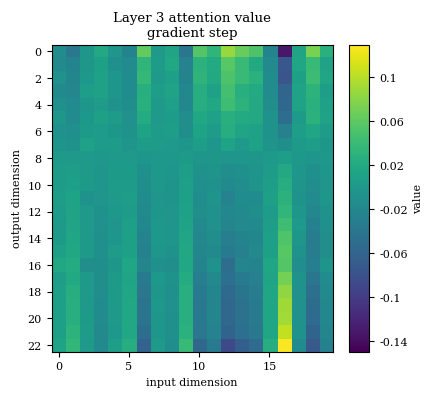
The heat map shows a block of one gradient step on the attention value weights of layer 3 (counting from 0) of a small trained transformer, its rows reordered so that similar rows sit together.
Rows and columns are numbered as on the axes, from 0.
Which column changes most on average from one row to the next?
16
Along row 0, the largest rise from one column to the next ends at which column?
17
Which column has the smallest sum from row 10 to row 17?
12
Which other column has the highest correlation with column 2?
7
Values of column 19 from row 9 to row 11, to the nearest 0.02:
0 0 0
